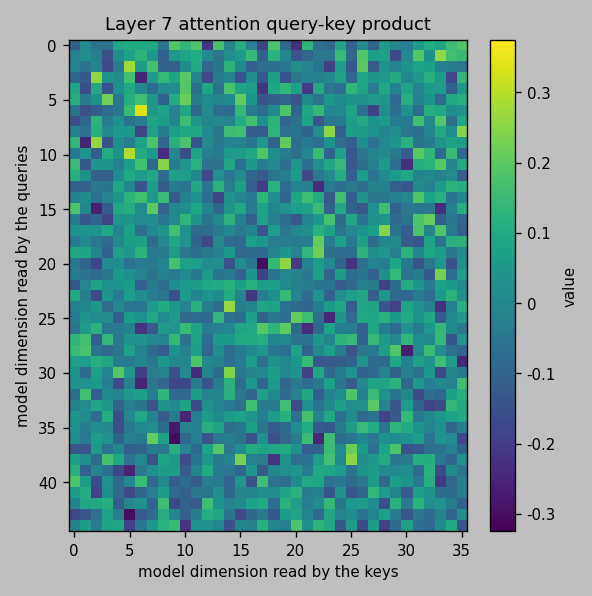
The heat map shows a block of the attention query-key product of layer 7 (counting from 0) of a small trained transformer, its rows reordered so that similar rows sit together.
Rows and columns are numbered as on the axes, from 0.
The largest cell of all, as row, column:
6, 6
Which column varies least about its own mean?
13
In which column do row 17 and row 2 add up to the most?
5
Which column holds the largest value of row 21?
33
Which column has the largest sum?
32
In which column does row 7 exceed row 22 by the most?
28
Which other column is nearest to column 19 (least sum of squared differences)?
12
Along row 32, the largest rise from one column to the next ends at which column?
1
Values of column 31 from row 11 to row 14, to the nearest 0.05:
0.1 0 0 0.2
